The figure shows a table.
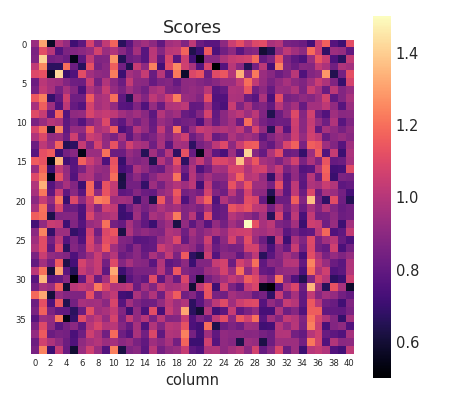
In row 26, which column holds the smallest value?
4
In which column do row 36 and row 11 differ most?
3
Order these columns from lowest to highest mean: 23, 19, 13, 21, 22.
21, 23, 13, 19, 22
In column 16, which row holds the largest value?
20
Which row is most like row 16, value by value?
0
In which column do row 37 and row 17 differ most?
19
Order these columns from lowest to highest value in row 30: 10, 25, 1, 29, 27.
29, 25, 27, 10, 1
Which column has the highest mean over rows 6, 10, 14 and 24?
27
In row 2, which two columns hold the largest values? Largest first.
1, 10
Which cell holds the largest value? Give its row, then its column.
23, 27
